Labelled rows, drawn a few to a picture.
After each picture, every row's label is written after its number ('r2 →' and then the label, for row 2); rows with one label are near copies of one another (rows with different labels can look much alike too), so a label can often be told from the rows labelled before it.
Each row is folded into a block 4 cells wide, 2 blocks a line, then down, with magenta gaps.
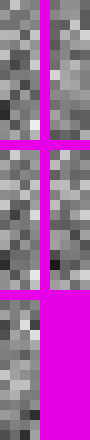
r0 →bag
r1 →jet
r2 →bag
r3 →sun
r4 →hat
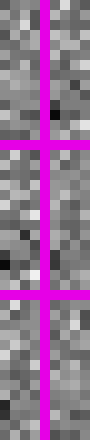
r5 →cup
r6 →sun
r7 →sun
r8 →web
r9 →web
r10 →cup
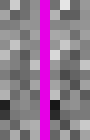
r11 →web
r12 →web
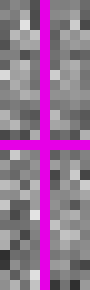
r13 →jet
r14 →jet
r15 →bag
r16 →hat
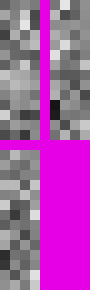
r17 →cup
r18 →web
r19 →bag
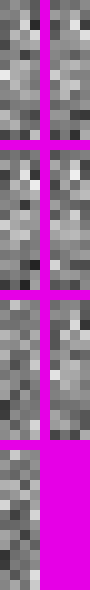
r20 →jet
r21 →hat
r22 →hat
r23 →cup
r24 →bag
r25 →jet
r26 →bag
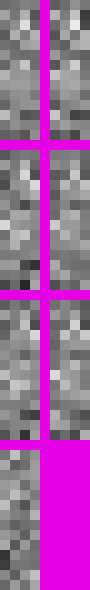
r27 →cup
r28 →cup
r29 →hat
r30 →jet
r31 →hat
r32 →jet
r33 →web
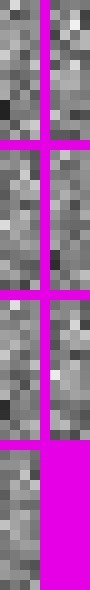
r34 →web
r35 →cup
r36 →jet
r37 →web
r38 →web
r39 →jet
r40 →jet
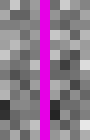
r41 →web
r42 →bag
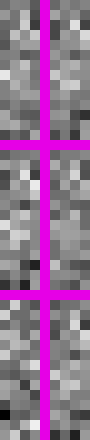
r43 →jet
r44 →hat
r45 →hat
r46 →cup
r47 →sun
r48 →hat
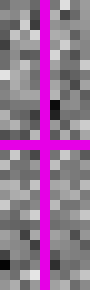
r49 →jet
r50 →web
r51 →sun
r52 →sun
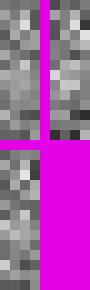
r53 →cup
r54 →hat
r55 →cup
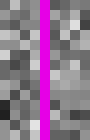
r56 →bag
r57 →cup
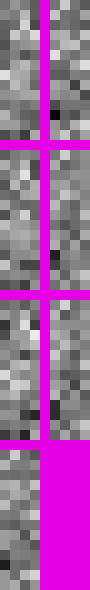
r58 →jet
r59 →sun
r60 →cup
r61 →web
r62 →hat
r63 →web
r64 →sun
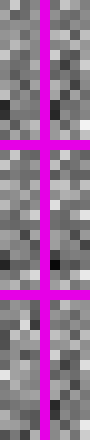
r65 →web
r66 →bag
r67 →sun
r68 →sun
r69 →jet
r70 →bag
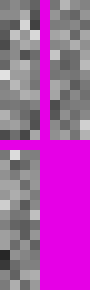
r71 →jet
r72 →bag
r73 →web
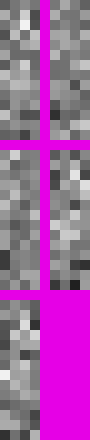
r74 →cup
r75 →sun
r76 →web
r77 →hat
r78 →jet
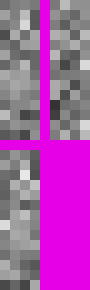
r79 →cup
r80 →bag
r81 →jet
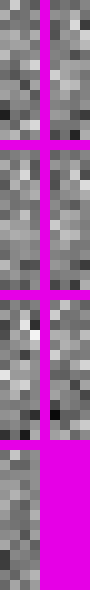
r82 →sun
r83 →hat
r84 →cup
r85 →hat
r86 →hat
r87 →sun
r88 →web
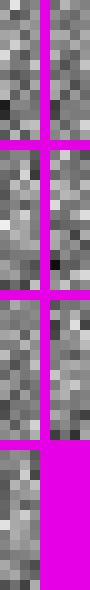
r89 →web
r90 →bag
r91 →jet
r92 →sun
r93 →bag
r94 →hat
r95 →jet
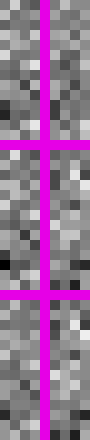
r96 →sun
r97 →bag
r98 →sun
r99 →hat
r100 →sun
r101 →hat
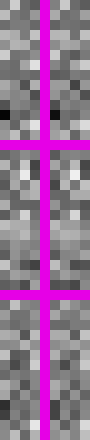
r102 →sun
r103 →sun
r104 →cup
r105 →cup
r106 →bag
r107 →bag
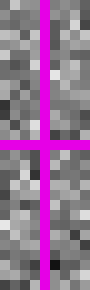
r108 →bag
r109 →jet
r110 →jet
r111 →sun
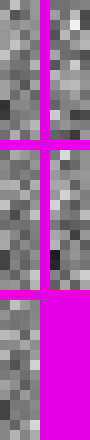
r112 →web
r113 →cup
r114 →bag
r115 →web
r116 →bag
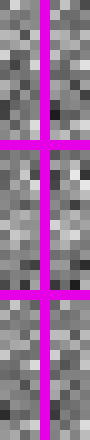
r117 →bag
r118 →sun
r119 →hat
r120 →hat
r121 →sun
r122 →bag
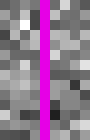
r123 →cup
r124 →sun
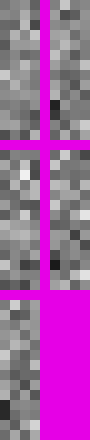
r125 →jet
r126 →web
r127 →cup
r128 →sun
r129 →web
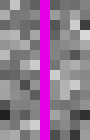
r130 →sun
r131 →hat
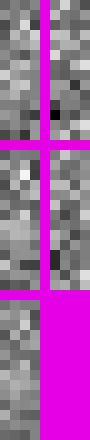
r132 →hat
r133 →sun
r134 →cup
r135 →bag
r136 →cup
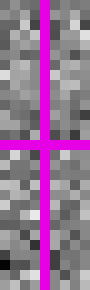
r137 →jet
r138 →hat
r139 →sun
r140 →bag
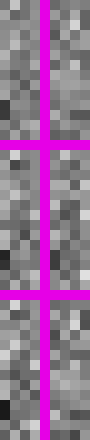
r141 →web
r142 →cup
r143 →web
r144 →bag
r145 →web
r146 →cup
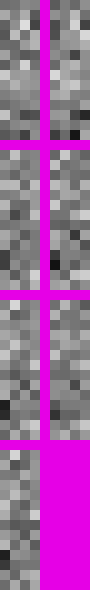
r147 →cup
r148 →hat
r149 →bag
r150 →sun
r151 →web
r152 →sun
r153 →web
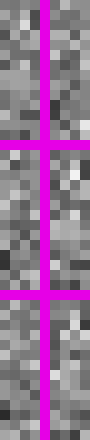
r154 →cup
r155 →bag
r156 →web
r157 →cup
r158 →sun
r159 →jet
